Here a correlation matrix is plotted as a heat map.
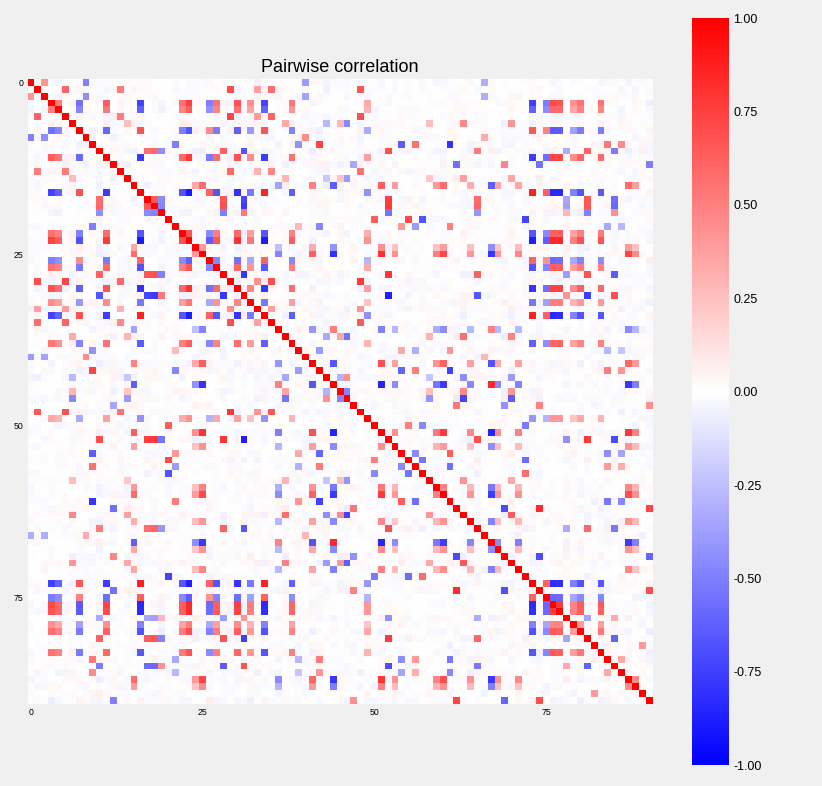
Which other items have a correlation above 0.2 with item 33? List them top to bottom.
1, 5, 13, 29, 35, 48
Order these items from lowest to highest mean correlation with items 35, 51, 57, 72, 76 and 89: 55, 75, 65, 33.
55, 75, 65, 33
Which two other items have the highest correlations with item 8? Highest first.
40, 66
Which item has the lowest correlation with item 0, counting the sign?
8
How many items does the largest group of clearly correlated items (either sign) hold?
21
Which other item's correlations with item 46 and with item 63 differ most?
70
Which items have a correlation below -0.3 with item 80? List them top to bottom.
7, 16, 26, 34, 73, 75
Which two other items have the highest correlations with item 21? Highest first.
61, 54
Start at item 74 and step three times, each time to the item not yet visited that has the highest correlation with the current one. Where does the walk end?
47
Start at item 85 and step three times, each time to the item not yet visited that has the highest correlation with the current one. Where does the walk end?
78
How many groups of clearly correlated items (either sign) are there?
10
